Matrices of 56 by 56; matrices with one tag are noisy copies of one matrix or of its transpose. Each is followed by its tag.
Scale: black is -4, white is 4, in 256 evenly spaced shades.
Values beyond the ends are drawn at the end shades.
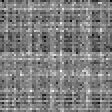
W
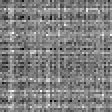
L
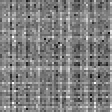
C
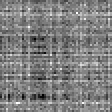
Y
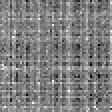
C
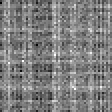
W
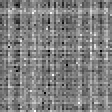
L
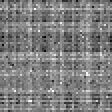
W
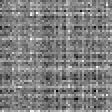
C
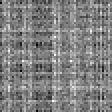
W
